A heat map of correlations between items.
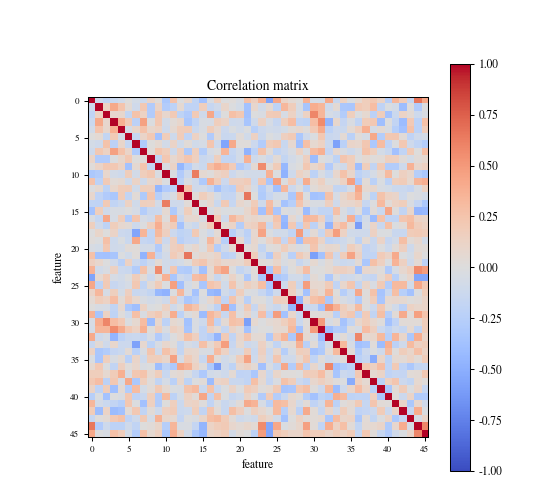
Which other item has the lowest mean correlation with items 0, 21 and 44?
24
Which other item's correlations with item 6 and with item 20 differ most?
33
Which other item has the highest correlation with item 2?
30
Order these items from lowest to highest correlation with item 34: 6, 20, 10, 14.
6, 20, 14, 10
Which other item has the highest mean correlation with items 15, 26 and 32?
36
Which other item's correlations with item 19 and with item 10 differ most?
14
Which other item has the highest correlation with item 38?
5
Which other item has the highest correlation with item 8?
21
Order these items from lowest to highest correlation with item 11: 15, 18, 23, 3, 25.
15, 18, 3, 23, 25
